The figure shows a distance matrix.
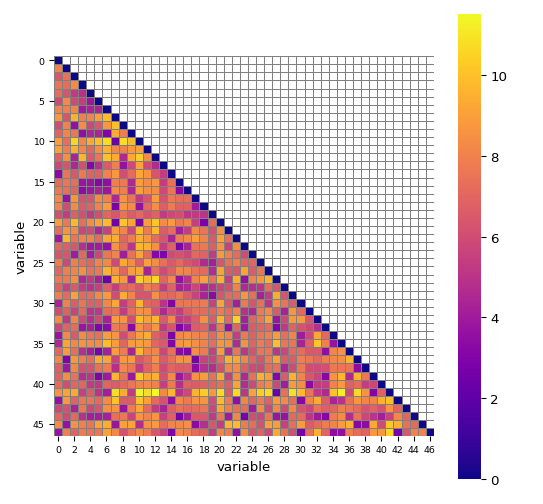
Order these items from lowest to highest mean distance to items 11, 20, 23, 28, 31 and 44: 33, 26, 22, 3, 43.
33, 3, 43, 26, 22
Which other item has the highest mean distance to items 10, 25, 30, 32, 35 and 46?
41
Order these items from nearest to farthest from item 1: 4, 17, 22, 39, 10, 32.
17, 32, 4, 10, 39, 22
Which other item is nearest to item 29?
19
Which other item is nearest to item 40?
31
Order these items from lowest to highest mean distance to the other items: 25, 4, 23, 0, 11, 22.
4, 23, 0, 25, 22, 11
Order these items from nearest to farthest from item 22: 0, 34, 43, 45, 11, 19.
0, 34, 19, 43, 11, 45
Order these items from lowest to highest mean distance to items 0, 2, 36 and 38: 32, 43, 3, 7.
43, 3, 32, 7
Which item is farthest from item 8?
10
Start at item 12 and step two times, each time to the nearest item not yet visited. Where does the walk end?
13
